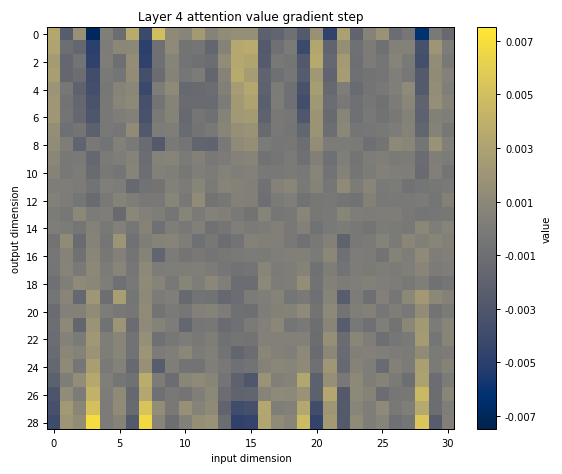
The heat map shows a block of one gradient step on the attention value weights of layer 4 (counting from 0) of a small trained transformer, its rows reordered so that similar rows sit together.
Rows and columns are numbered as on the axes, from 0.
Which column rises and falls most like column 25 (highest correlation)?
8
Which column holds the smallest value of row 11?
6
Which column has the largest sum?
5
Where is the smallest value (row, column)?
0, 3
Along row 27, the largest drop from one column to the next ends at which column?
20
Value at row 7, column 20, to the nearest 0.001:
0.002
